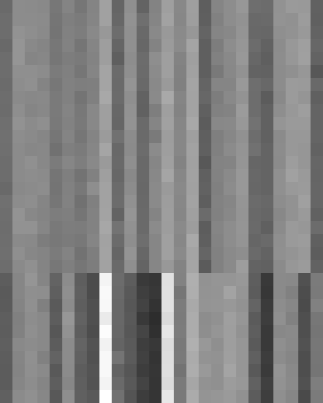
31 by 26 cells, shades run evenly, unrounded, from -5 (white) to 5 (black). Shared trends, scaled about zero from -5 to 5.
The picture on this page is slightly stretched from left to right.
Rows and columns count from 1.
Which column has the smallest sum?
9
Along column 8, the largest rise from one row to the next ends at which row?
22
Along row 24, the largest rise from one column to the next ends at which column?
10
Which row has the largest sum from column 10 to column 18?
25
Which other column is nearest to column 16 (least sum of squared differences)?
20
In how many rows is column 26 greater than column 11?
21
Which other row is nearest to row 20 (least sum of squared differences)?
17
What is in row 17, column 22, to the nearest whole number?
1
